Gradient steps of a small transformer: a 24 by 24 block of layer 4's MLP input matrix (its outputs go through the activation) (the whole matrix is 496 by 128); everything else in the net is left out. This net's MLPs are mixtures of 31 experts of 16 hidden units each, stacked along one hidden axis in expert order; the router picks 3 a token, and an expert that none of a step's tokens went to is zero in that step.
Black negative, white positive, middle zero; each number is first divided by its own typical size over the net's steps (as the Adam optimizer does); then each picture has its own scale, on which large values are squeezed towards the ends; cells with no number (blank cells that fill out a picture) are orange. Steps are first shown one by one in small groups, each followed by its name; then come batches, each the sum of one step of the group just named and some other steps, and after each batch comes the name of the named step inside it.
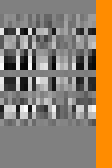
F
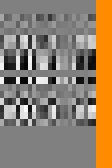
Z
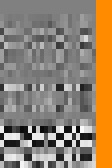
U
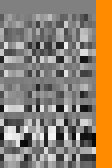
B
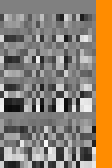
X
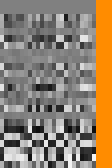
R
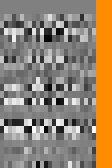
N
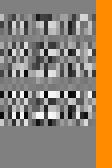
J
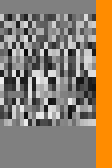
J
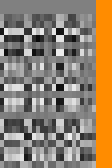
U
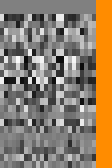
Z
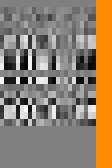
Z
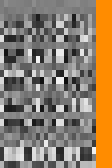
X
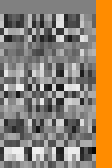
R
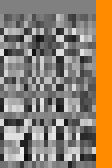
B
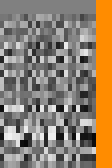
B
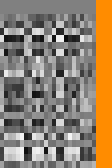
X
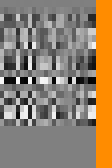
Z
